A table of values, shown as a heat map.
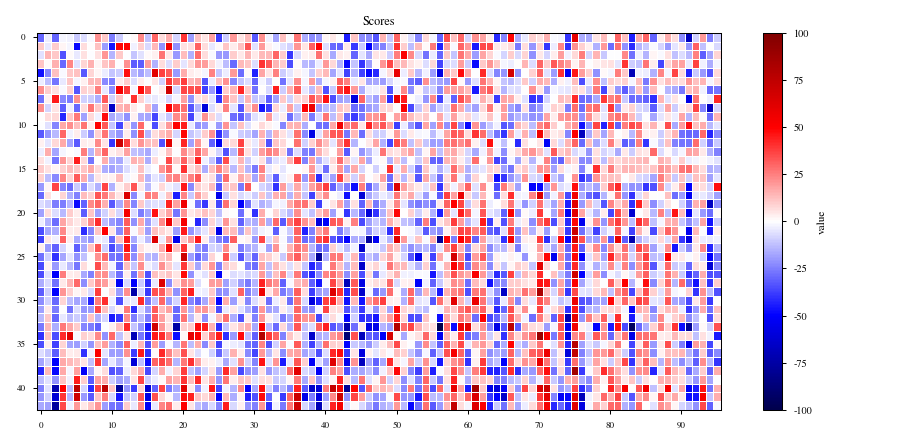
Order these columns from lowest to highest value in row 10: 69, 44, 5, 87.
69, 87, 5, 44
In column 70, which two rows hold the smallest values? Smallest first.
17, 7
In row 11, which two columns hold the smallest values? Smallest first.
76, 38
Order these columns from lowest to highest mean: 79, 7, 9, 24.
7, 79, 24, 9
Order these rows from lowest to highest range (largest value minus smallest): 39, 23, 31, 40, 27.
39, 31, 27, 23, 40
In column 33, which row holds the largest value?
6
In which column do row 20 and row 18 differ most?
89
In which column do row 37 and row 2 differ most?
41
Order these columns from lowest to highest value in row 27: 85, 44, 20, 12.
12, 44, 85, 20
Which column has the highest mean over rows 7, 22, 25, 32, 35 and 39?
75
